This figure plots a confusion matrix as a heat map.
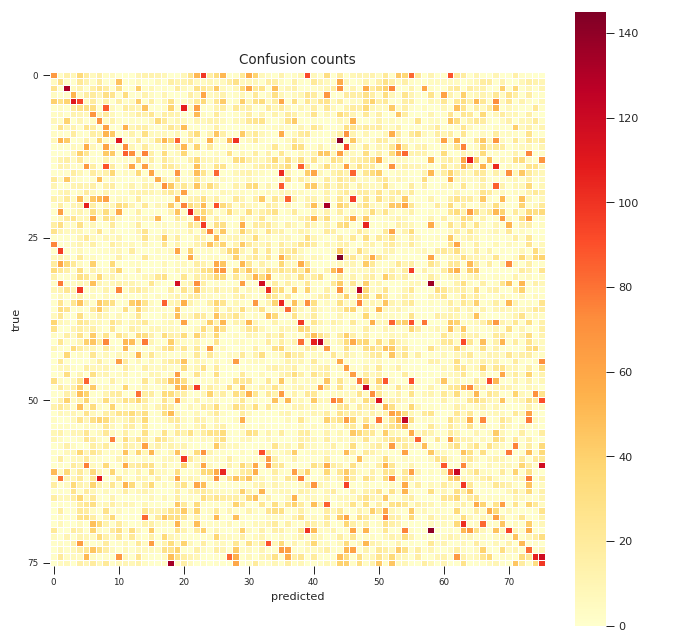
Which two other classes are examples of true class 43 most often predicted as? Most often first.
13, 52
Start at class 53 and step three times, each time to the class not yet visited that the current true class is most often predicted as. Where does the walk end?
22
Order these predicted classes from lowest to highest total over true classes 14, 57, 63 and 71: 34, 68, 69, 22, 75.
69, 34, 75, 22, 68
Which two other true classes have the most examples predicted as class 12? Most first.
14, 41
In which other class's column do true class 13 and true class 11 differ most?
64
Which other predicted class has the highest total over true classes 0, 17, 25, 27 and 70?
39
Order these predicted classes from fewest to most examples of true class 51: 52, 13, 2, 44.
13, 2, 44, 52
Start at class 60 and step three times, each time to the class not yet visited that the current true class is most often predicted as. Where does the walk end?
20
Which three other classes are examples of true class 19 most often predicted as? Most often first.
46, 36, 8
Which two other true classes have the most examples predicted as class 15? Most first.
72, 58
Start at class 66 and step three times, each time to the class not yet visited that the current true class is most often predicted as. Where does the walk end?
52
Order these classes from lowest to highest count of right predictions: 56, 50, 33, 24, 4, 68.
68, 24, 56, 4, 33, 50
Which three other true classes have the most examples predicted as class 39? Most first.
70, 0, 35
